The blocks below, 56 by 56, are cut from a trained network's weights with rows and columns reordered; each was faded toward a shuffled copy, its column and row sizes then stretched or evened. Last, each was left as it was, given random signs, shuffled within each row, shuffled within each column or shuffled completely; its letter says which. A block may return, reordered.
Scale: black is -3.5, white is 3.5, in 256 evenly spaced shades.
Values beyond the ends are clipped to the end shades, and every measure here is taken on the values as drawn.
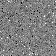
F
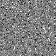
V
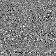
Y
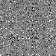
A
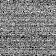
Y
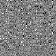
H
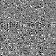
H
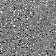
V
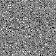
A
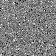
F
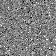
F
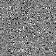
A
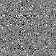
A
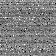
Y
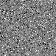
F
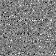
Y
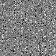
V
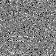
Y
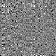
H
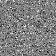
Y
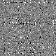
A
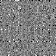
H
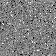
F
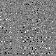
A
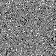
F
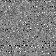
Y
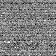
Y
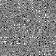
H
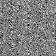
V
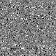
Y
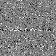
Y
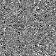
A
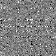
A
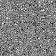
Y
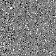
V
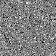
Y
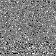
Y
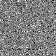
Y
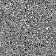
V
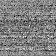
Y
